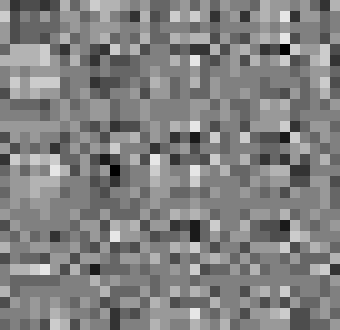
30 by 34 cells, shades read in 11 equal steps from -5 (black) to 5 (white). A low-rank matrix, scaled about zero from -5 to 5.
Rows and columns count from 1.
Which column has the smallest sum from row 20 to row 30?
12
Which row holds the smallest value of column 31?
16
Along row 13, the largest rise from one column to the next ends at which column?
30
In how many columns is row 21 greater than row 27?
13
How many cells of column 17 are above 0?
10
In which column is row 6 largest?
20
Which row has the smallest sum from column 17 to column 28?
5
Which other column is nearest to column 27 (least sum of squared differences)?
11
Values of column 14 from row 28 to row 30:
1 -2 0
